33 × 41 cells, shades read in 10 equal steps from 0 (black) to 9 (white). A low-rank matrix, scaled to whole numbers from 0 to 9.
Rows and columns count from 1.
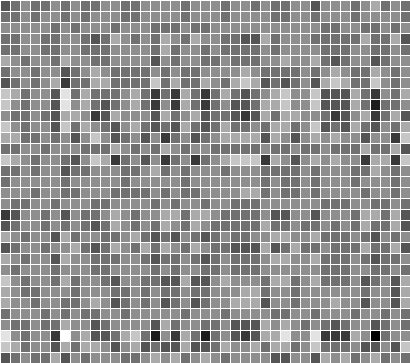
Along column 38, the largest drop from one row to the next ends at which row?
9
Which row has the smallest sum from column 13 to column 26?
31
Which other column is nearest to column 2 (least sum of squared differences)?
23
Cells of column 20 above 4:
17
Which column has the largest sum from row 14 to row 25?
12
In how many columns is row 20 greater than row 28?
14
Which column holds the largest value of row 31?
7
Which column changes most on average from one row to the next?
1
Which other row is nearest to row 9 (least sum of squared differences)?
10
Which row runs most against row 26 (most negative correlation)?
20
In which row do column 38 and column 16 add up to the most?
8
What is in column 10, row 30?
3
